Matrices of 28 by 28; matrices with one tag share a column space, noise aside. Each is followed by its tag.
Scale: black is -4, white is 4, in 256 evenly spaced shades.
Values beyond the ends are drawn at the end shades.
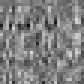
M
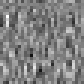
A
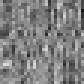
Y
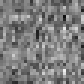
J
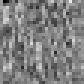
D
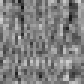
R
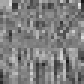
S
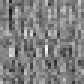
Y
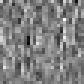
D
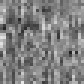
M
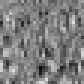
A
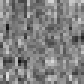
R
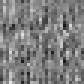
M
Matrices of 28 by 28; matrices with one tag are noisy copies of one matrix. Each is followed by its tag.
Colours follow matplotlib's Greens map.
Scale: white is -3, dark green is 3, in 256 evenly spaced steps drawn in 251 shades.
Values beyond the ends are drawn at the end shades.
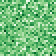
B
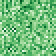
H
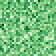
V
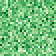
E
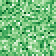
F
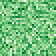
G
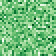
G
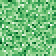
G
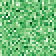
H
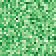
B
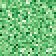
E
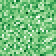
V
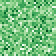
E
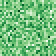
H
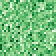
V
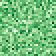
E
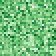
B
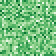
F
